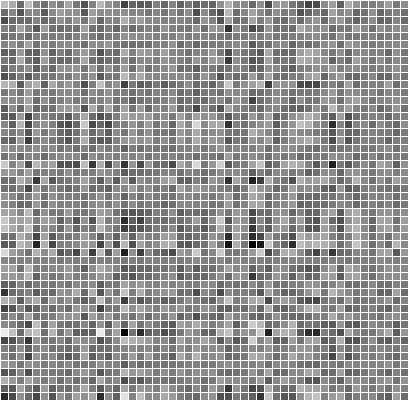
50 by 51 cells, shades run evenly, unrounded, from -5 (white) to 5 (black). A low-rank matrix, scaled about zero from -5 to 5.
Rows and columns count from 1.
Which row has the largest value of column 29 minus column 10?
31
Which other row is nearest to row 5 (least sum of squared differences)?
36
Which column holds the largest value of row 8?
29
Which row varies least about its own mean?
33
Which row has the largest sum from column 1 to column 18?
16
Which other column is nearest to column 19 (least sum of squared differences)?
27
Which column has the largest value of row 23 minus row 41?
32
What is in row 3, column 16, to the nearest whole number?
-2
